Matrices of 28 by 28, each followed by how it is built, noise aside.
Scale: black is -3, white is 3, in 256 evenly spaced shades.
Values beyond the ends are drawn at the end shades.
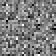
low rank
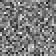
repeating columns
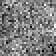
smooth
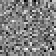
low rank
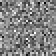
low rank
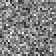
noise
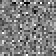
low rank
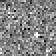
banded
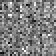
blocks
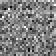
blocks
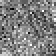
smooth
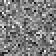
noise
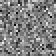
noise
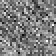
Toeplitz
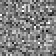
blocks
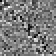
banded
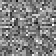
repeating columns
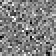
banded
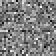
noise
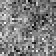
smooth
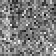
smooth
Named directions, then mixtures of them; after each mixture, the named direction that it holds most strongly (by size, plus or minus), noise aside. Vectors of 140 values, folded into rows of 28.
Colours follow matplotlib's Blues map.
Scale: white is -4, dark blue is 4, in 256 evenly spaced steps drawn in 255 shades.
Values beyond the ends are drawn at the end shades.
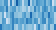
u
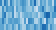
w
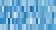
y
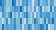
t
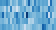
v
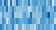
u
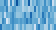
u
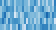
w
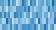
u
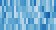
w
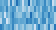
u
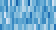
u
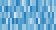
y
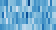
v
